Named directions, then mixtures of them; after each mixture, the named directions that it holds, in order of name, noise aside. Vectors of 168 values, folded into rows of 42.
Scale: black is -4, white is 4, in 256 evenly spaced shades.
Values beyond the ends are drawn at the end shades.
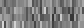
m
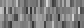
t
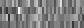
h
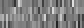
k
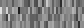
h, t.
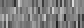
k.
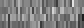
h, k, m.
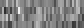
h, k, t.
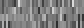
k.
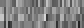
k, t.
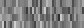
m, t.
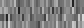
h, k.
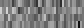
h, k, t.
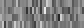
m, t.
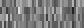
h, k, m.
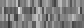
h, t.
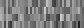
k, m, t.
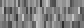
h, t.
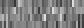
k.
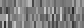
h, k, m.
